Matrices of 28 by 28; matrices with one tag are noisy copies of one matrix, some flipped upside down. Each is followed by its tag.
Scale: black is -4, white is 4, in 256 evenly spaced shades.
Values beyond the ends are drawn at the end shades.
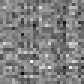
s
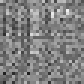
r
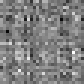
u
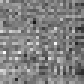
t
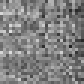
t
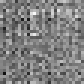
r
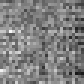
t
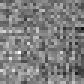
t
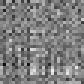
r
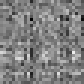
u
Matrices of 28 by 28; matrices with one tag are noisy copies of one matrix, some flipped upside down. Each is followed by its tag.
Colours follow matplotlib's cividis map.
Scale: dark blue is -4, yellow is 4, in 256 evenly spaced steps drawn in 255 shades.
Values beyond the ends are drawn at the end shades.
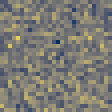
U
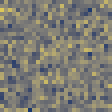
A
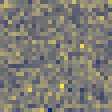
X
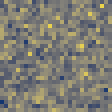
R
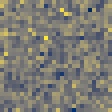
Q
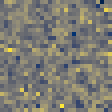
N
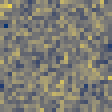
X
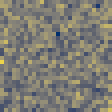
Q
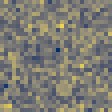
X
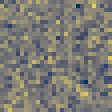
N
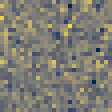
Q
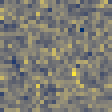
A
